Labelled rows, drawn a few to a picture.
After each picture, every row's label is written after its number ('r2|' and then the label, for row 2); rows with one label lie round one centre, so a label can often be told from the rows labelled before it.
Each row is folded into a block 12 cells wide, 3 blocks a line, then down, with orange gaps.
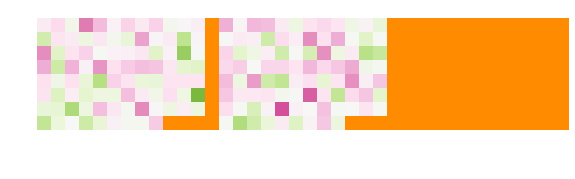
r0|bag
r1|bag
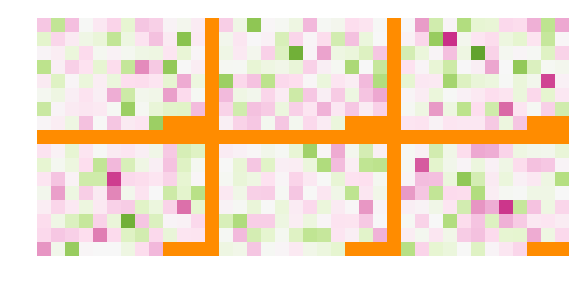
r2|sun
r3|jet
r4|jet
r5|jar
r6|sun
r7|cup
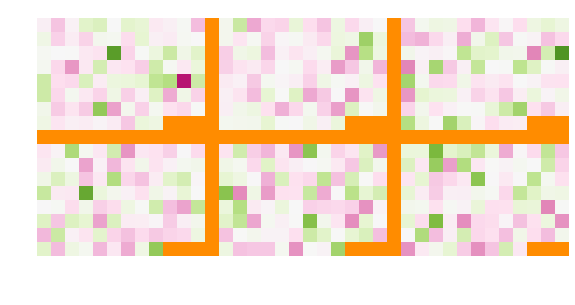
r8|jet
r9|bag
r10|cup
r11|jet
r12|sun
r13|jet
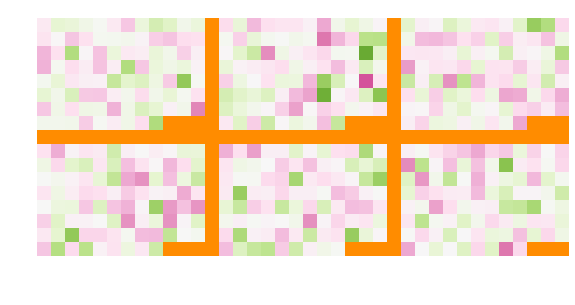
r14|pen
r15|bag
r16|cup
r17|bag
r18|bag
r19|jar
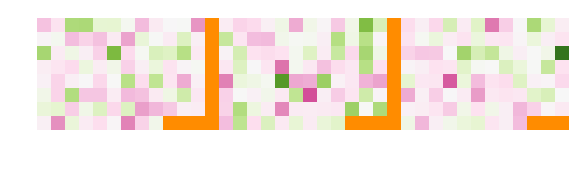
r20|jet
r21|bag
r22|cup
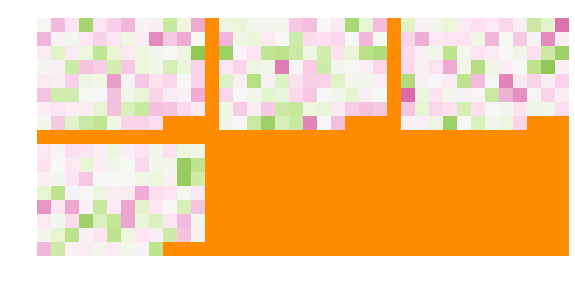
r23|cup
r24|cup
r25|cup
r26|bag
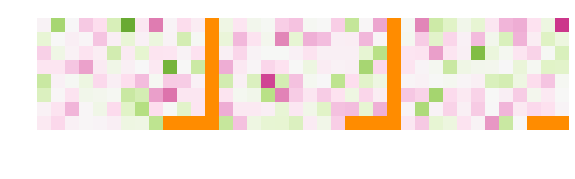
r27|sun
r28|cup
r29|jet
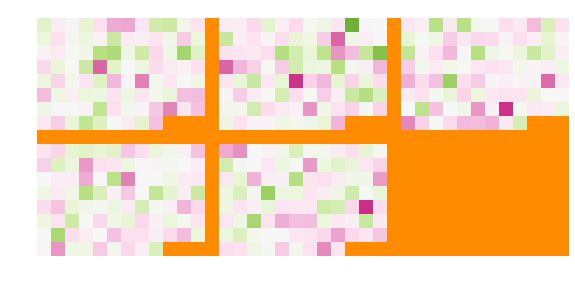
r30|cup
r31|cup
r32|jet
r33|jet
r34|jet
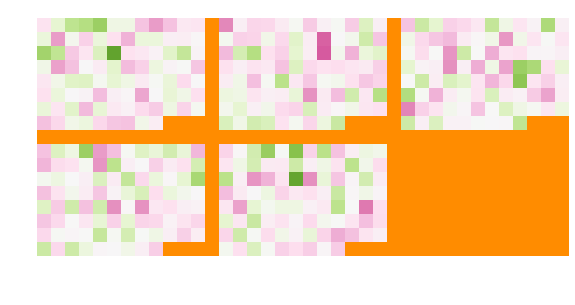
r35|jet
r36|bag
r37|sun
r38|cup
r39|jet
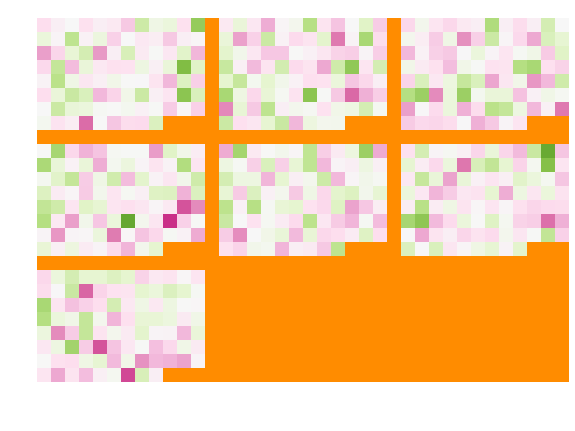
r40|pen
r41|sun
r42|sun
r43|sun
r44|sun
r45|sun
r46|jet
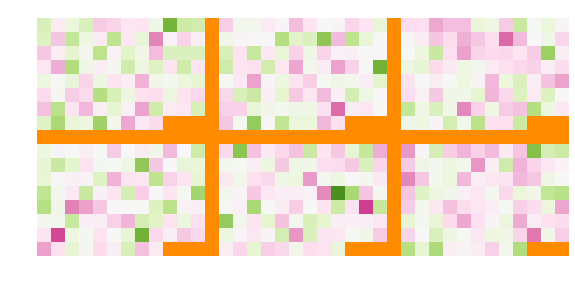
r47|cup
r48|jar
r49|bag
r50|jar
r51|sun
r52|pen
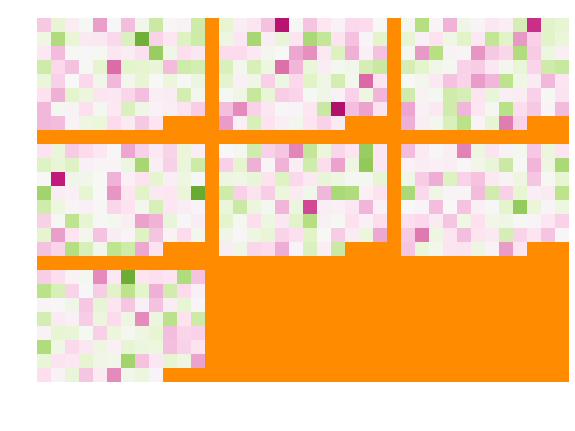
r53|jar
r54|jar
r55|jar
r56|jar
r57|sun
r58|jar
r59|sun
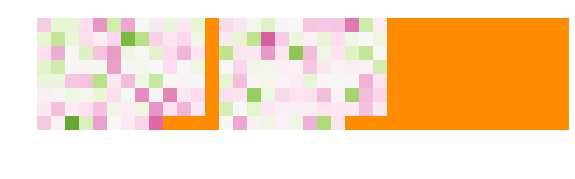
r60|jar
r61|jet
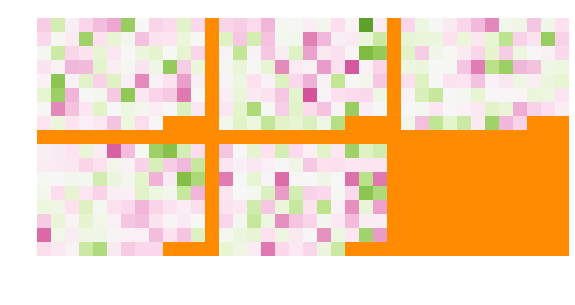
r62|sun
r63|bag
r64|jar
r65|cup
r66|pen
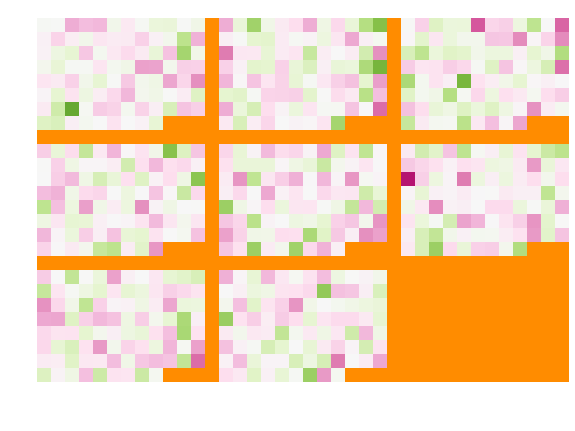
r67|bag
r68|pen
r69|cup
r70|cup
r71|jar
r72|pen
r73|pen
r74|jar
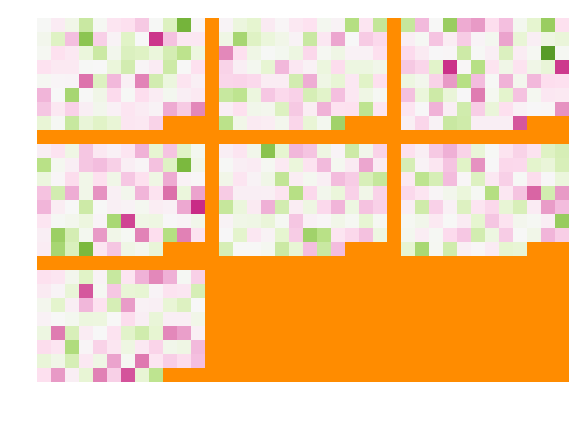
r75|cup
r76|pen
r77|cup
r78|bag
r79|cup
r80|bag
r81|jet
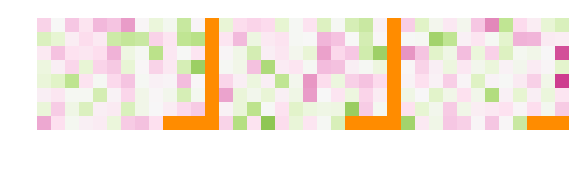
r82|jar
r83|bag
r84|pen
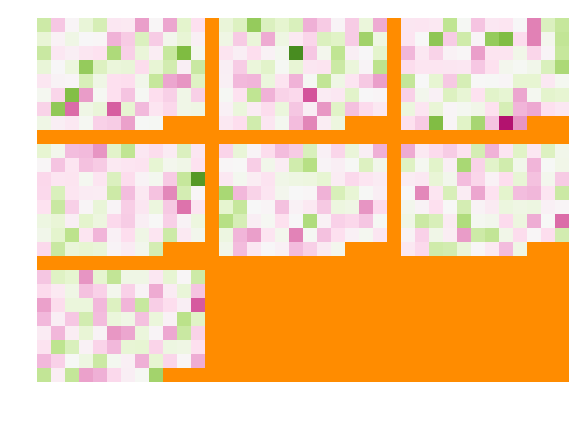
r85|jet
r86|jet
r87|jar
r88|bag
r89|sun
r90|jar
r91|pen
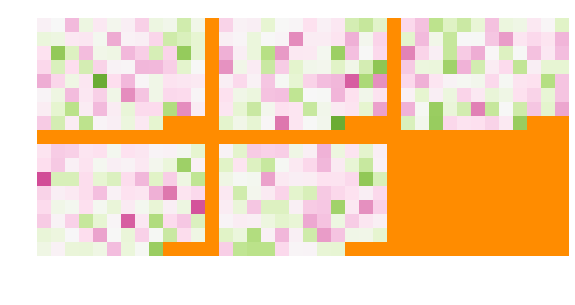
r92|bag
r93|pen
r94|pen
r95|bag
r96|bag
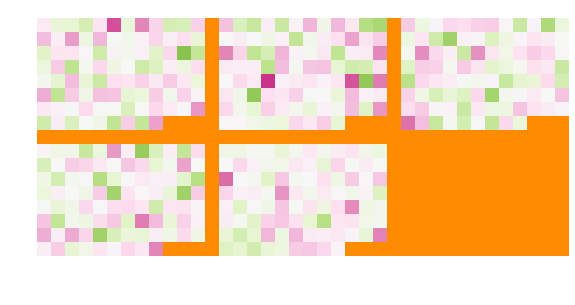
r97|cup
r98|pen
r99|jar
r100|cup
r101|pen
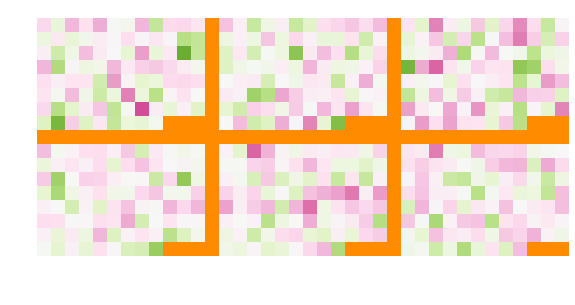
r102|bag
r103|jet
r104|sun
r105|bag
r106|bag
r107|cup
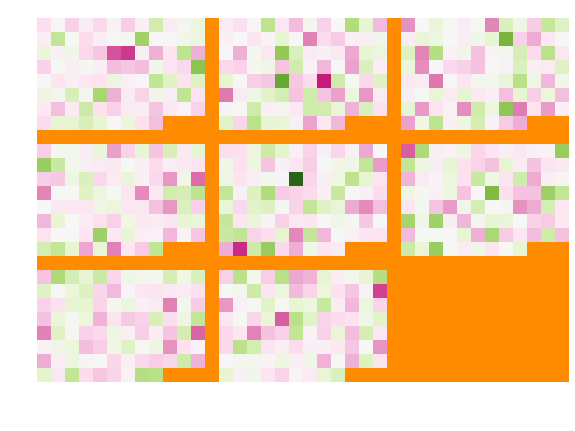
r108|jar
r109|cup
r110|jar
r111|pen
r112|jet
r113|pen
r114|pen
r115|pen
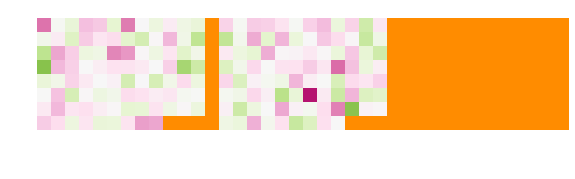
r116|jar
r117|bag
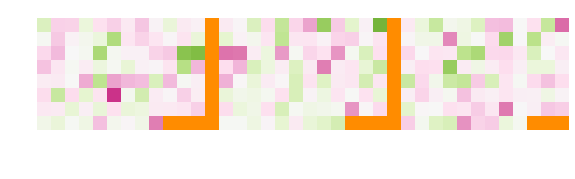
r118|cup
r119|pen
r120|jet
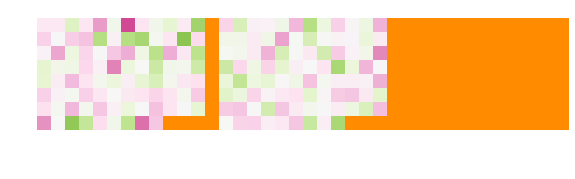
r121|jar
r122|sun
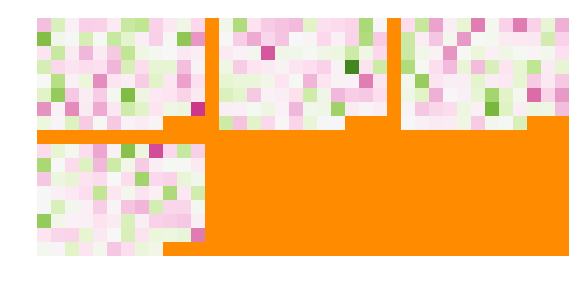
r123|sun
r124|sun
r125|sun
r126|sun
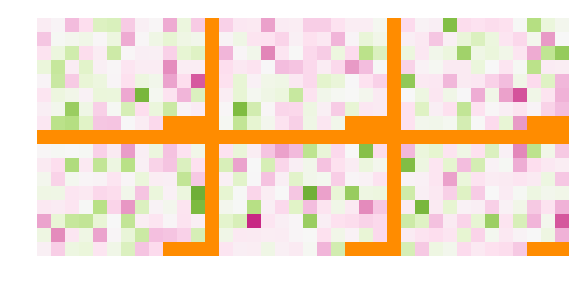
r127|bag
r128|bag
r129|cup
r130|jar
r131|sun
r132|sun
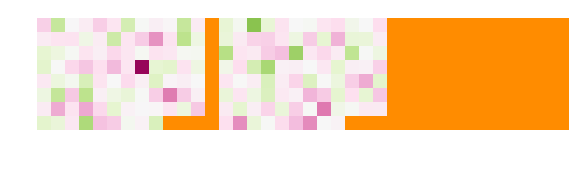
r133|sun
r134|jet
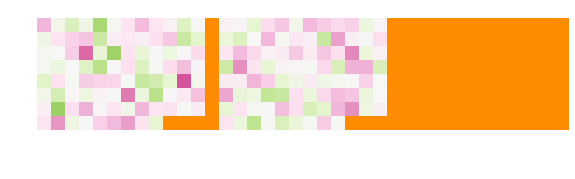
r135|jet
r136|jar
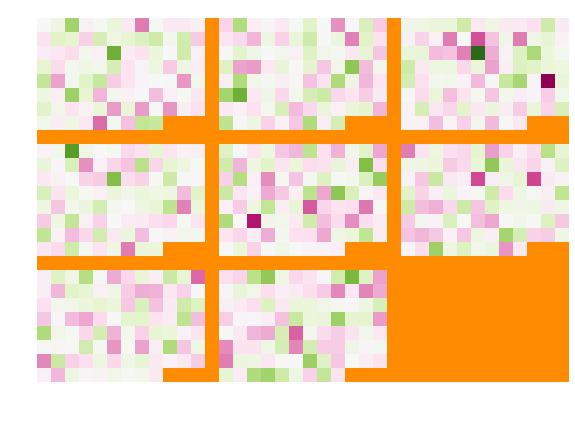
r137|jet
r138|sun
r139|jet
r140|jet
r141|sun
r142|jar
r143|cup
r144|cup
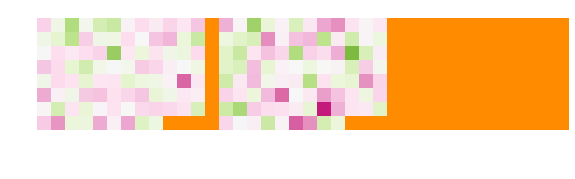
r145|jet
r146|jet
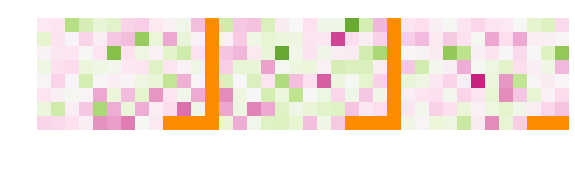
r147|jet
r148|cup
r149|cup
